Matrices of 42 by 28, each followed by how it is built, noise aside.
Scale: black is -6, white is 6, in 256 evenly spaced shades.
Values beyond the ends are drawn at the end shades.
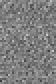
repeating columns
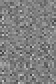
low rank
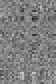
low rank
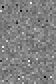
sparse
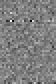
uneven rows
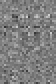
low rank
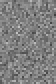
repeating columns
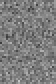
repeating columns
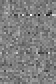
uneven rows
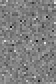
sparse
